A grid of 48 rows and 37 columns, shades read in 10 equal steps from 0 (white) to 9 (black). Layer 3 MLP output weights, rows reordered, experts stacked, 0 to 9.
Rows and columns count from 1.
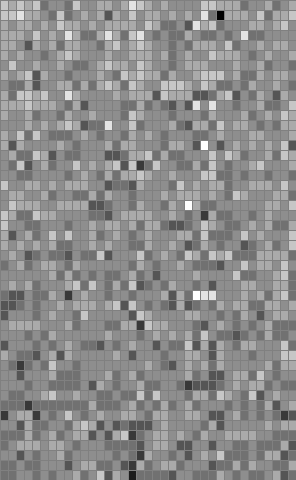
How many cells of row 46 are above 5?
4
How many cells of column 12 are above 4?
10
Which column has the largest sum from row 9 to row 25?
13
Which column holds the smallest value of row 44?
16
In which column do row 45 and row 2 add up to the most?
28
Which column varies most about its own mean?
17
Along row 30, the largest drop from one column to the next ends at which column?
25
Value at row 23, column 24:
5
